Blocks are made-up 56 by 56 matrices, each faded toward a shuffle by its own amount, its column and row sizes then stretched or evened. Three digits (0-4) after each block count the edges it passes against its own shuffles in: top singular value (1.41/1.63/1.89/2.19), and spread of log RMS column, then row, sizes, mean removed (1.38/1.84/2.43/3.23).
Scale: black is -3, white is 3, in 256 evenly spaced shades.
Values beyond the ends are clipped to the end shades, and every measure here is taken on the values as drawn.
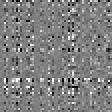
4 4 3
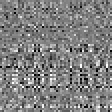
4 2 4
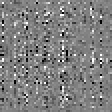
1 4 2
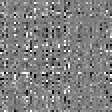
3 4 3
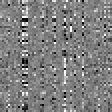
4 4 1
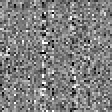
2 3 0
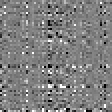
4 3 3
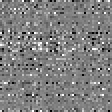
0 2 4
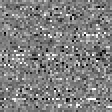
1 0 3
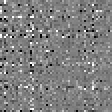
1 3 3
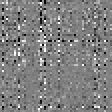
2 4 3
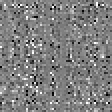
2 3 2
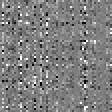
0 4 2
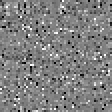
1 1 0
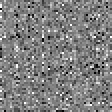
0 3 1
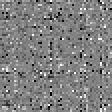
2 2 2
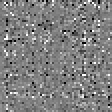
0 3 2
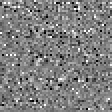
0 0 3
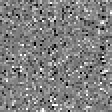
1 2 0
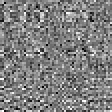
4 1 2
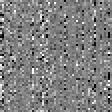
2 4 0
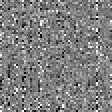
2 3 0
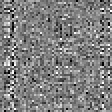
4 3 0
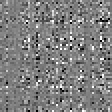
0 4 3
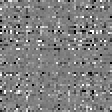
0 3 4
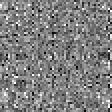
3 2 1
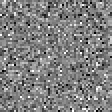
2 1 2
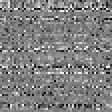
4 0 4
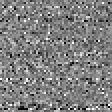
0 0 3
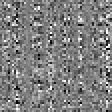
3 4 1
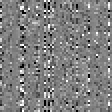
4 4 0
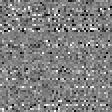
3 0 3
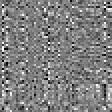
4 3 1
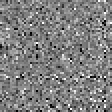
2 2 2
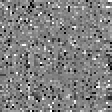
1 1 1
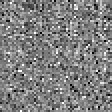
2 1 0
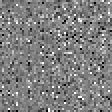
0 3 1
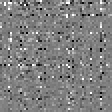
0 3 3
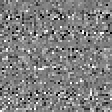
2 0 3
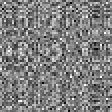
4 0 1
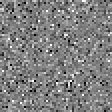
0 0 2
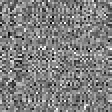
4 0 2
